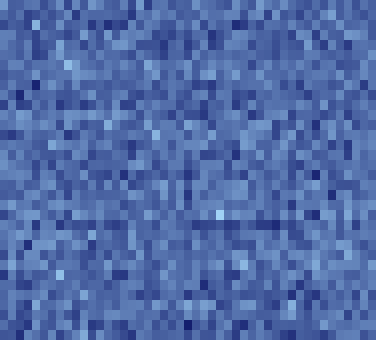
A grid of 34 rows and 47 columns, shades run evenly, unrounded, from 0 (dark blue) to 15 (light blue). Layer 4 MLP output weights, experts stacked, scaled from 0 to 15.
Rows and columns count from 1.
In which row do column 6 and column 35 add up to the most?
27
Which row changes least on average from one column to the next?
6
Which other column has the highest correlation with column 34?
10
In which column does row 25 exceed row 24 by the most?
43
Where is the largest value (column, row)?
28, 22
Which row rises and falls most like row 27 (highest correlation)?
17
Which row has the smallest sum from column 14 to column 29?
23
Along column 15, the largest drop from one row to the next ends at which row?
33
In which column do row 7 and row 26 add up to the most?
9
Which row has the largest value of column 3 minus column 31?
18
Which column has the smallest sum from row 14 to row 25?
24
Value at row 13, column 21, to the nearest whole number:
8
